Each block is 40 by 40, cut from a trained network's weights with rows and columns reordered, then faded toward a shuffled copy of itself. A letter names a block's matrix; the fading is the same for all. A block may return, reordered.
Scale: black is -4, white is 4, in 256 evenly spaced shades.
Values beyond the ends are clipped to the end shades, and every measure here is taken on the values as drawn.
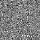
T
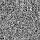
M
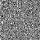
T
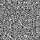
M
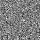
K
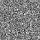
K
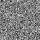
K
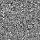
K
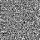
M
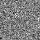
T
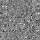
T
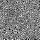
T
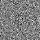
K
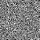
K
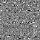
T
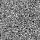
M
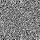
M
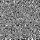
M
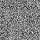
M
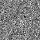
T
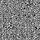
K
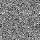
K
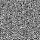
M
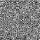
M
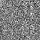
K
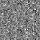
T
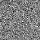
T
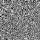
T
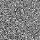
T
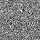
K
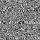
T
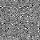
T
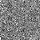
T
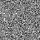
K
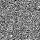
K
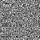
M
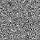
T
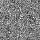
K
